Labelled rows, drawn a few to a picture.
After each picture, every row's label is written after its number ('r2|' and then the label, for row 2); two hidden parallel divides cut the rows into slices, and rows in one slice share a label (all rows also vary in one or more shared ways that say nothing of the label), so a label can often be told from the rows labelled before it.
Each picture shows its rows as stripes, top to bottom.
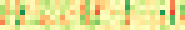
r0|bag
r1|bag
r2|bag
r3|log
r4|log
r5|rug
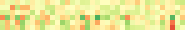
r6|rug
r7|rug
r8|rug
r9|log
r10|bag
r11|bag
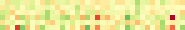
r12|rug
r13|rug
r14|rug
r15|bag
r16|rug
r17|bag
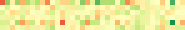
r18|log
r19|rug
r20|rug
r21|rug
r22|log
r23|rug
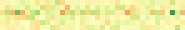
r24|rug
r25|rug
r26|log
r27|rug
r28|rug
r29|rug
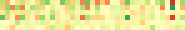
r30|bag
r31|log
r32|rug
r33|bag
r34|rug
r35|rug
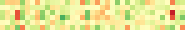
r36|bag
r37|rug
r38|bag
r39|bag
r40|rug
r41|log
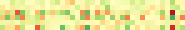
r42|rug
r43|rug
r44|bag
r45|log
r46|rug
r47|bag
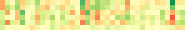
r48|log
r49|log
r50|bag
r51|bag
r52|bag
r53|rug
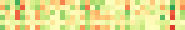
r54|log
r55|log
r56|bag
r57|bag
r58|rug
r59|bag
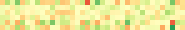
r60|log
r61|rug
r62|rug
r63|rug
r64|bag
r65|log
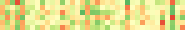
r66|bag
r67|log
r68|log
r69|bag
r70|log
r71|log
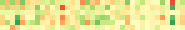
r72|bag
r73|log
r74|rug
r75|log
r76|log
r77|rug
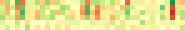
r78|log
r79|bag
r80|bag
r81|bag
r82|rug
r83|rug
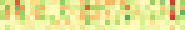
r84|bag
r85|log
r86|bag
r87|bag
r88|rug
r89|rug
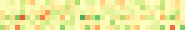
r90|rug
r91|rug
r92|rug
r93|log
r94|rug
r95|bag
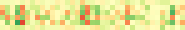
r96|rug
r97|log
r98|log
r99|bag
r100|log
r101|rug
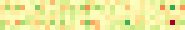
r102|rug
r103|log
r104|rug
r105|rug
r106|bag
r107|rug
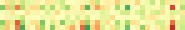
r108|rug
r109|bag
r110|rug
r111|rug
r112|bag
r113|bag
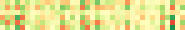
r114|log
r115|bag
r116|rug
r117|log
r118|bag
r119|log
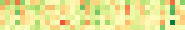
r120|bag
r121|log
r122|log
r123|rug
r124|log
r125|rug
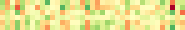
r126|bag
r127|bag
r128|log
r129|rug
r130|log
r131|log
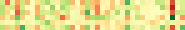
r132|bag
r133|bag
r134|bag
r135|log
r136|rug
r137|bag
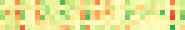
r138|bag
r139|rug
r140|bag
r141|bag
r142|rug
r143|log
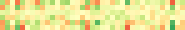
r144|bag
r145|log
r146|rug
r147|rug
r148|log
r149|log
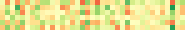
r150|bag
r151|log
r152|log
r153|rug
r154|bag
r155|log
